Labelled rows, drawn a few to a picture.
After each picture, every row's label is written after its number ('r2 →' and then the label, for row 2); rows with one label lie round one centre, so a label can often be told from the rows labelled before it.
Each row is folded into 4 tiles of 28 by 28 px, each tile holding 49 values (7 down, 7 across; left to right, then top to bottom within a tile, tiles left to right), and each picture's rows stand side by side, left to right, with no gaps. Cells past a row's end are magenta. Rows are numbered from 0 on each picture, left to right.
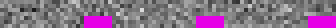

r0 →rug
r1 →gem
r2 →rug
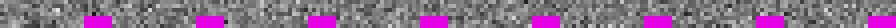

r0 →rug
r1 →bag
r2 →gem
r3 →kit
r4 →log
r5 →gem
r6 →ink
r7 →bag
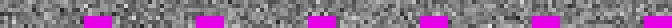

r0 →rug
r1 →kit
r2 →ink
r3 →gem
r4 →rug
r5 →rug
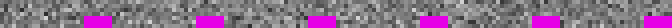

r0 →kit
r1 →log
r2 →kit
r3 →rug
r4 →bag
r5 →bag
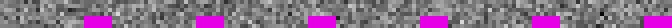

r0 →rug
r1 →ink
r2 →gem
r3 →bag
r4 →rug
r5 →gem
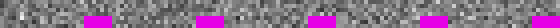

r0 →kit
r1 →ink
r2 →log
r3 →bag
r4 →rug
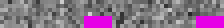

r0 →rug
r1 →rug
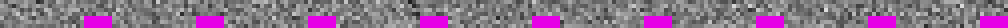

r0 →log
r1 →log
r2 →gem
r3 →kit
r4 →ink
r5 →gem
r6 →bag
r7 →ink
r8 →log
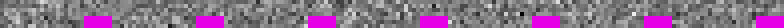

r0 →gem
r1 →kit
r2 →bag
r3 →gem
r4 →ink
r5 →gem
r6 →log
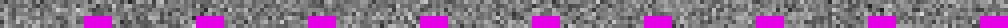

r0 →log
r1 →kit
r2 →log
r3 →rug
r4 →bag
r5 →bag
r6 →rug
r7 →bag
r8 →rug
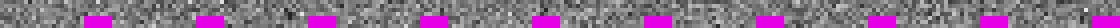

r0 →ink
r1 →bag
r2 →bag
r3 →gem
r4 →rug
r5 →log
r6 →ink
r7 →kit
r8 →ink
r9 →kit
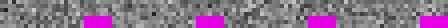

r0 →gem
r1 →log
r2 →ink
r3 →ink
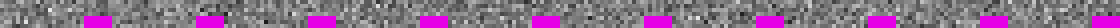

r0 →log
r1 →kit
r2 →gem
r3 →ink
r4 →log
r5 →log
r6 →log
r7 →rug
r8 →kit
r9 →log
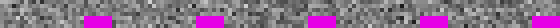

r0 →ink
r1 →ink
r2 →ink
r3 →ink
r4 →ink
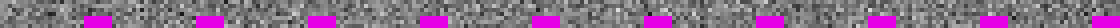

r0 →kit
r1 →rug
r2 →gem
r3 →rug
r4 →ink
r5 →log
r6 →log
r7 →log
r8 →log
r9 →rug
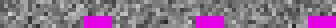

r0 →gem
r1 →rug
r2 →bag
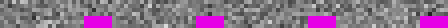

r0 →log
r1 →kit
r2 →gem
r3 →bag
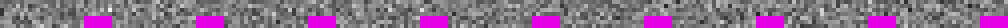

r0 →bag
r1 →rug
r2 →rug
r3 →bag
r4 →bag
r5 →bag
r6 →bag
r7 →kit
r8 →ink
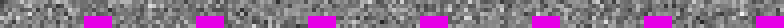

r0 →log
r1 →ink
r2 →gem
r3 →log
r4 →kit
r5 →ink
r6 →gem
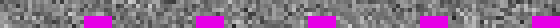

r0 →gem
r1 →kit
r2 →rug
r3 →ink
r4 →log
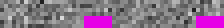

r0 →log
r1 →bag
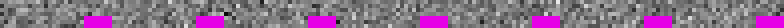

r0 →gem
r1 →log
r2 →kit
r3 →gem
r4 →log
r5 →rug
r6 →gem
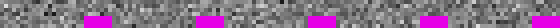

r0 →kit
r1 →gem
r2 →ink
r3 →rug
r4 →gem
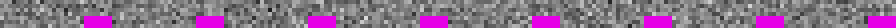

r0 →ink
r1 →gem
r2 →ink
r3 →kit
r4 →ink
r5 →bag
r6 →gem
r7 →kit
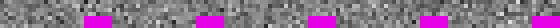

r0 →bag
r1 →log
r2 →gem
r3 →ink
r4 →kit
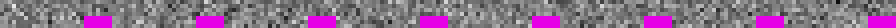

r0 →kit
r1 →ink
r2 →bag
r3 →rug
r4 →ink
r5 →ink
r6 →rug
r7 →ink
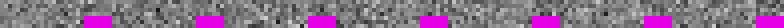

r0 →rug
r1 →kit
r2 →rug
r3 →gem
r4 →rug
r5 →gem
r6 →rug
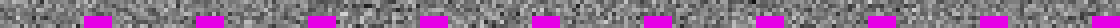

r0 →log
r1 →gem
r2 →rug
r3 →gem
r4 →bag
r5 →log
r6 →kit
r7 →log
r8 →ink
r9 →ink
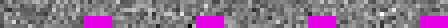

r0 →gem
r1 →ink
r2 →bag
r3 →rug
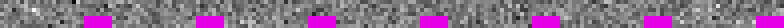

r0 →log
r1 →log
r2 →log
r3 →rug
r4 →gem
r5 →kit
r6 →bag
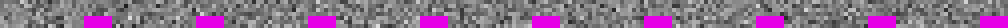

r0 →rug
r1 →log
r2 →ink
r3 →log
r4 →ink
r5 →kit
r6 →rug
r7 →gem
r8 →rug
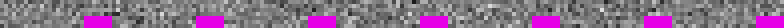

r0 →ink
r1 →bag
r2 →ink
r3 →gem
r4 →ink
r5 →ink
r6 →rug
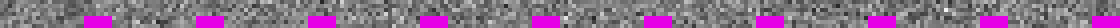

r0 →bag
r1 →rug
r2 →gem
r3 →rug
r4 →log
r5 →kit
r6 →log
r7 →kit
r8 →ink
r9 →rug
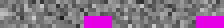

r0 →ink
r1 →rug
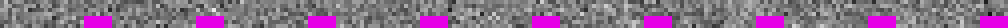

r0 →rug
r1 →bag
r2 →rug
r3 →log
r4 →gem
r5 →kit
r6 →gem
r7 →bag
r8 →log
